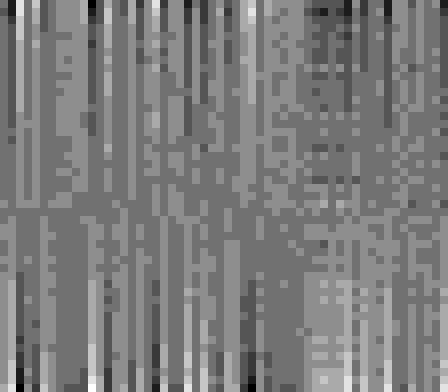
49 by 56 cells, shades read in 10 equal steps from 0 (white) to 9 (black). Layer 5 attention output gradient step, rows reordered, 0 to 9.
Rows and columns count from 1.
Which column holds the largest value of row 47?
3
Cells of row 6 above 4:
33
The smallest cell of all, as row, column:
49, 12
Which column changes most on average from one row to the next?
41
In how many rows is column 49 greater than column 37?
24
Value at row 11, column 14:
3
